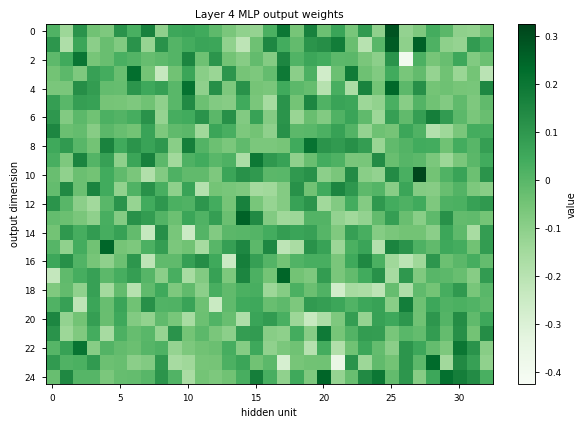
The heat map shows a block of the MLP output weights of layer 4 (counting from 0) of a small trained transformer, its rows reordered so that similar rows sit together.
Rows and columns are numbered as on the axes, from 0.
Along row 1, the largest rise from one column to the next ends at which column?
27
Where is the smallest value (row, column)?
2, 26
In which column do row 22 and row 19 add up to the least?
12
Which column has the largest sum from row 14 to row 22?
30
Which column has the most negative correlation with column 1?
25
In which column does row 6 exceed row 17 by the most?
0
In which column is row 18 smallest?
21
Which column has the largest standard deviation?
17
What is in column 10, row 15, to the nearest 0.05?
-0.05
